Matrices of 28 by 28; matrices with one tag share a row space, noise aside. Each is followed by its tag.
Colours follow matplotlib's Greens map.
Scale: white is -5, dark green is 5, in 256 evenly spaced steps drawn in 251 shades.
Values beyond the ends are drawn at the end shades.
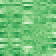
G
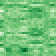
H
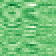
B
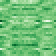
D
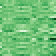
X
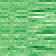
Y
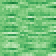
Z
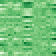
G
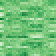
H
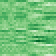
Y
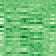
H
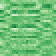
D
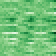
Z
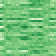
H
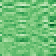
X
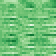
Z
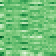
H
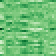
H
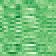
B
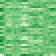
H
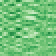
B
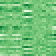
G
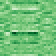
D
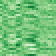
B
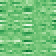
G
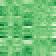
G
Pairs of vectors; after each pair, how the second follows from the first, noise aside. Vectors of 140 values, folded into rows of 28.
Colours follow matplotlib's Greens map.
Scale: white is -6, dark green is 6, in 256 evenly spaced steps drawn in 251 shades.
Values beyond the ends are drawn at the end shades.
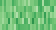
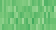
shrunk.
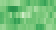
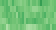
wrapped around, negated, shrunk.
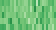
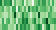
wrapped around, scaled up.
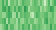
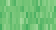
wrapped around, shrunk.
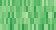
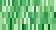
scaled up.
